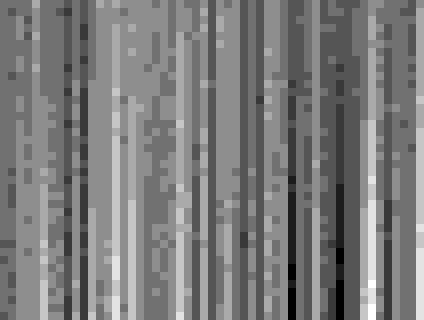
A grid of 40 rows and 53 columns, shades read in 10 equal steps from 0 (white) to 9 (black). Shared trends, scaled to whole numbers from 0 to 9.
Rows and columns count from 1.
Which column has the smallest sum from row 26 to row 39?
47
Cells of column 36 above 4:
18
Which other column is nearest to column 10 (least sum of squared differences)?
36
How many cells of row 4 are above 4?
30
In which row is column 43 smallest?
2
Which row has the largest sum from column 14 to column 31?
1
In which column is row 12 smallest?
15
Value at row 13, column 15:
3
